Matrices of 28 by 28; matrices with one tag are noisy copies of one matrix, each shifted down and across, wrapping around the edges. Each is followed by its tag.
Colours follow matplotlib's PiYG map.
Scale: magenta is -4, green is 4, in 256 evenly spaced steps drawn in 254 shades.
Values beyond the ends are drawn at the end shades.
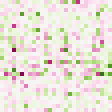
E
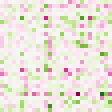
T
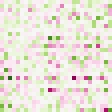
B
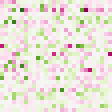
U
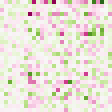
B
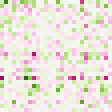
T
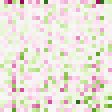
E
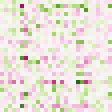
T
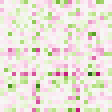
T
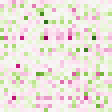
U
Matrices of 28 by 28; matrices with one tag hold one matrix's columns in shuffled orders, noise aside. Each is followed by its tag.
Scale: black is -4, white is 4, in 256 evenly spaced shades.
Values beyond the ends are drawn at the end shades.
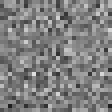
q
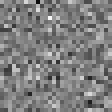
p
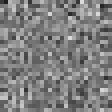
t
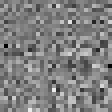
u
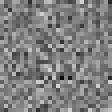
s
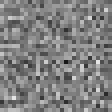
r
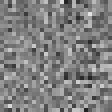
s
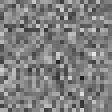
p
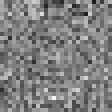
t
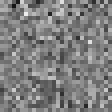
t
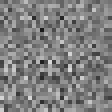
r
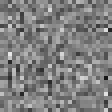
p
